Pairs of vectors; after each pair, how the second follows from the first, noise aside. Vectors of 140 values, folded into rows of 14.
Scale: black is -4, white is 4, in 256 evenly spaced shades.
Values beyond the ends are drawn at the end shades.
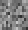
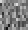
shuffled.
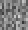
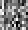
negated, scaled up.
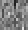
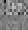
reversed, negated, partly zeroed.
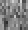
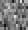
sign-scrambled.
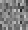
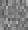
reversed, negated, shrunk.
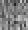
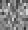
shuffled.
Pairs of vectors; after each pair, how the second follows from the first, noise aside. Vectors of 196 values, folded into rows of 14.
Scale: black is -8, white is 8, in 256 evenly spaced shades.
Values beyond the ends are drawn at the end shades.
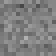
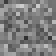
negated, scaled up.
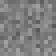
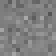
reversed, negated, partly zeroed.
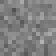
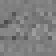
reversed, negated, partly zeroed.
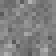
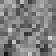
negated, scaled up.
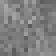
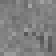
reversed, negated, partly zeroed.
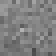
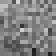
scaled up.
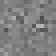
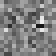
negated, scaled up.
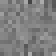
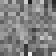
scaled up.
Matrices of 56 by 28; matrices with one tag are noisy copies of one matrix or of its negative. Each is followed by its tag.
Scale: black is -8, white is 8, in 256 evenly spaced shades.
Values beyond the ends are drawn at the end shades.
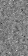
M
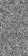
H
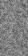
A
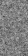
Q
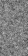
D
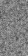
Q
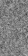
Q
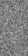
D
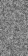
M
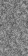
A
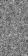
H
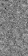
A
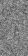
M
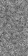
D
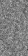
M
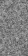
Q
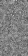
H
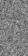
M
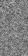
H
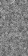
H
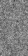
M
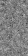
A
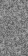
Q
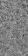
A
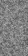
D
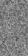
Q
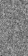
M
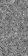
H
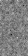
H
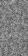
H
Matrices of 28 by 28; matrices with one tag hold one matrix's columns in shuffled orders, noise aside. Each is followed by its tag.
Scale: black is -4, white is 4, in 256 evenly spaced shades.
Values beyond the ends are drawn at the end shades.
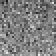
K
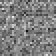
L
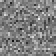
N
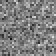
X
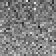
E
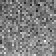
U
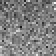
E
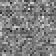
L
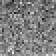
K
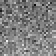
U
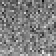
K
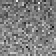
E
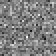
X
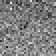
E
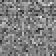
L
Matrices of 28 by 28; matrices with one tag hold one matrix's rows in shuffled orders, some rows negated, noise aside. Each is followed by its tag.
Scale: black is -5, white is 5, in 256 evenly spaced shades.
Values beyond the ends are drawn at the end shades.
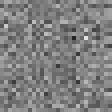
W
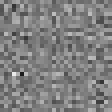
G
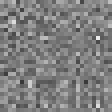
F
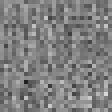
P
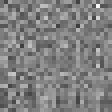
F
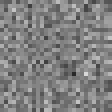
W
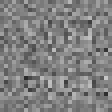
P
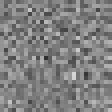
W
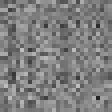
F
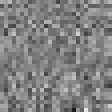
W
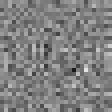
W
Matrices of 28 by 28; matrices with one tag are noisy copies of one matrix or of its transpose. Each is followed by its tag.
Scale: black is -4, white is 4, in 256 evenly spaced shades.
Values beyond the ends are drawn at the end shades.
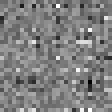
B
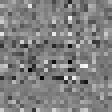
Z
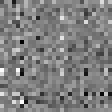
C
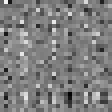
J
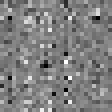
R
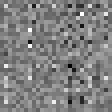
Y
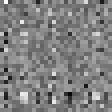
J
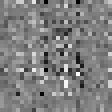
Z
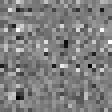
R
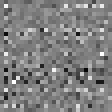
Y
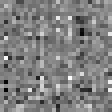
B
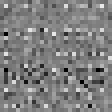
Y
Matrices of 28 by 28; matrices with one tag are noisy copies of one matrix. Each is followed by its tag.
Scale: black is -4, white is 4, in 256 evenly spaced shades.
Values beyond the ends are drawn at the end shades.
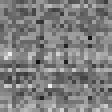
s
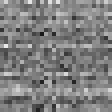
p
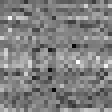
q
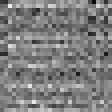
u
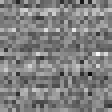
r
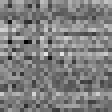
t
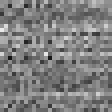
t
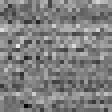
t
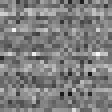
r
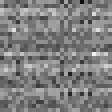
r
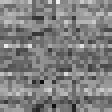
p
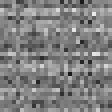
r
